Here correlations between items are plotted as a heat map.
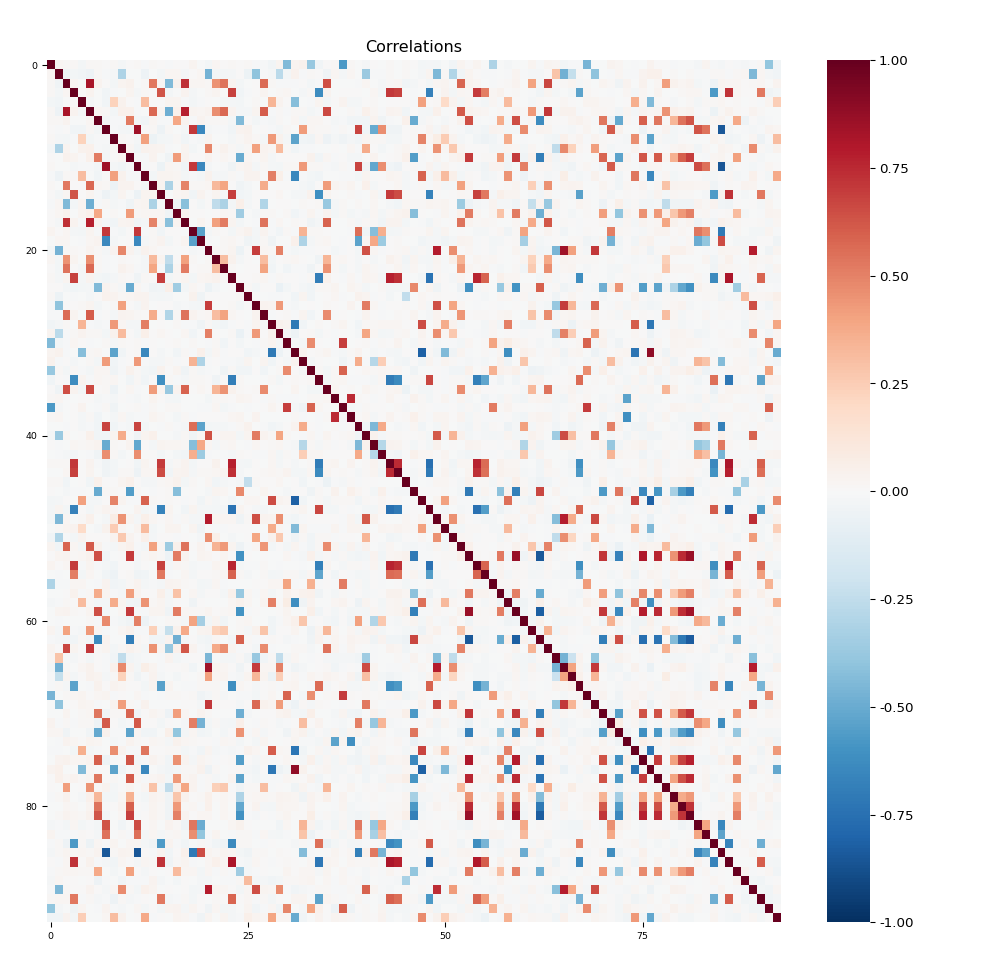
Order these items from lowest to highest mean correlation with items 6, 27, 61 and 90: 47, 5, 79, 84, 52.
84, 47, 79, 52, 5
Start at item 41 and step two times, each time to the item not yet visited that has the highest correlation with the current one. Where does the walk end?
19
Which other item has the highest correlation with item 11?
7
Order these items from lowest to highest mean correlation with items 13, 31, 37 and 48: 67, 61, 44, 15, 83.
44, 15, 83, 61, 67
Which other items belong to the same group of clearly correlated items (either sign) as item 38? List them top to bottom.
36, 73
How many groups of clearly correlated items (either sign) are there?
9
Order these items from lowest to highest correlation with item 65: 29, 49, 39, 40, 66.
39, 66, 29, 40, 49
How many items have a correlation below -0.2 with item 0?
6
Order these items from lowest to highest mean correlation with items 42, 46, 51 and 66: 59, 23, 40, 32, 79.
59, 79, 23, 32, 40
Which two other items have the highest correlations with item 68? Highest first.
37, 30
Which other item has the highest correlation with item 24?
62
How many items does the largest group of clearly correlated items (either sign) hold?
17
